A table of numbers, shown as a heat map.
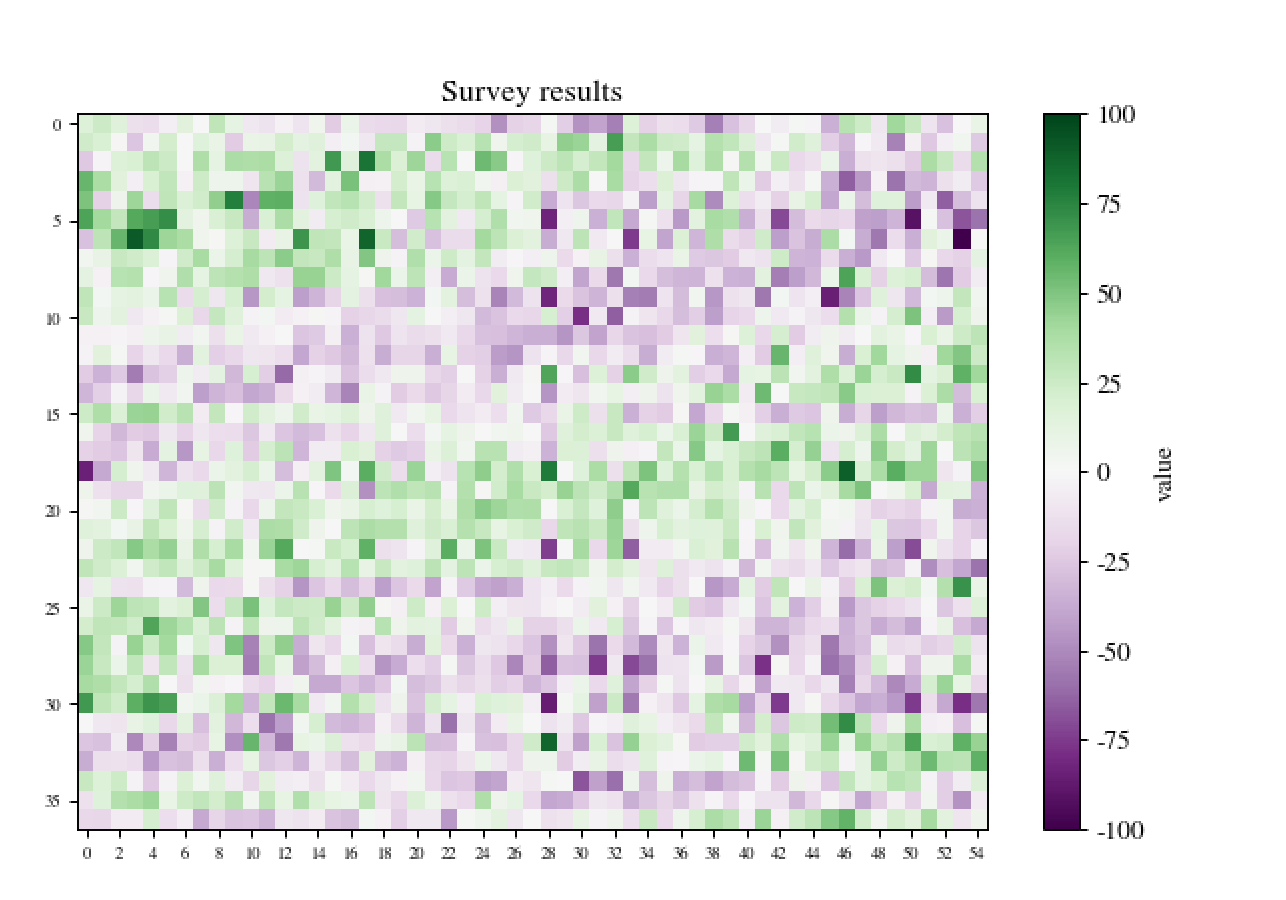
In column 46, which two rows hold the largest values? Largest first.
18, 31
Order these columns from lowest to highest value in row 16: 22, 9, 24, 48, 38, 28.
28, 9, 24, 22, 38, 48
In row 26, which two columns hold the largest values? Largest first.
4, 5
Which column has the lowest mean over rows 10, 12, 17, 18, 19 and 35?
0
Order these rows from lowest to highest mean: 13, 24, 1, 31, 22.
24, 31, 13, 22, 1
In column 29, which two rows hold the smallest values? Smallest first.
11, 35
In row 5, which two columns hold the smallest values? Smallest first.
50, 28
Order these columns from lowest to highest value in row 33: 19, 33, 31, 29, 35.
19, 29, 33, 35, 31
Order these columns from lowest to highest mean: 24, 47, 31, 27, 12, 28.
28, 31, 47, 27, 24, 12
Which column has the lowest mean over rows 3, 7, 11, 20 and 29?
46
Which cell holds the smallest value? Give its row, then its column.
6, 53
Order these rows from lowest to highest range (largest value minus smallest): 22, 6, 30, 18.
22, 30, 18, 6
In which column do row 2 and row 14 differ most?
15
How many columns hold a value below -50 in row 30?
6
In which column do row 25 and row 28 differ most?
10
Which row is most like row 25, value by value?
7
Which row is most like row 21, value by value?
20
